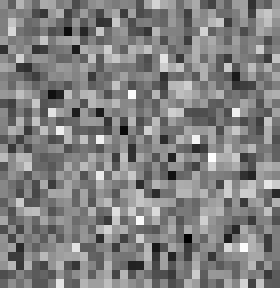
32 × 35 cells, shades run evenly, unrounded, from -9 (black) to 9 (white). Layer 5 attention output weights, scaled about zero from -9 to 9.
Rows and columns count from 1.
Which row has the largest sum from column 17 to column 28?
11
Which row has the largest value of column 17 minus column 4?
20
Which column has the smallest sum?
5
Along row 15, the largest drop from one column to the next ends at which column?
16
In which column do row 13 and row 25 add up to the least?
13
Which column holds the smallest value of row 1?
32
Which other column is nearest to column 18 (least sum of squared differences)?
28
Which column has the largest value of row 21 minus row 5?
34
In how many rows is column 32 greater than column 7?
19
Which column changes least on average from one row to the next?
33
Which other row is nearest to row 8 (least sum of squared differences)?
21
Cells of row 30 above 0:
15
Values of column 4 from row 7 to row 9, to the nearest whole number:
0 -6 -3
